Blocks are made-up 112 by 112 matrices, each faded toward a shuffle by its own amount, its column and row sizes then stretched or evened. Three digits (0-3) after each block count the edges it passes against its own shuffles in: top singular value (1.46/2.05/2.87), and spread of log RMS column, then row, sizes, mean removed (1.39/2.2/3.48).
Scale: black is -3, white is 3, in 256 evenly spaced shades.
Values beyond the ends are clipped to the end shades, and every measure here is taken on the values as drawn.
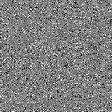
2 0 1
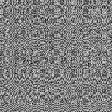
3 0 0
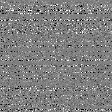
0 1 3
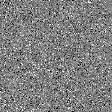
0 1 1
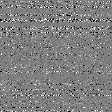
0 1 3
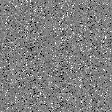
1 2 0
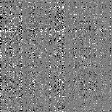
1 3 2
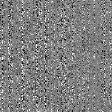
1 3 0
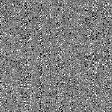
1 2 1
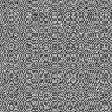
3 0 2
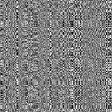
3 3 0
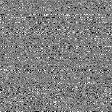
1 0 3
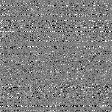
0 1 3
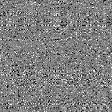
2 0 2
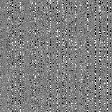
2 3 1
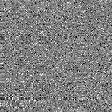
2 0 1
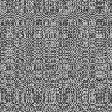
3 0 1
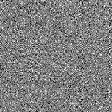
2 1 0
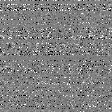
0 1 3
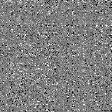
0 2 2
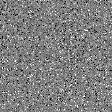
1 1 1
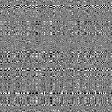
3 2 3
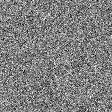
0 0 0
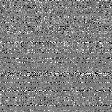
2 0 3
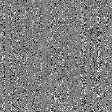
1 3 1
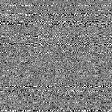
2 0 3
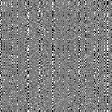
3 3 1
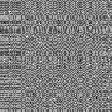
3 0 0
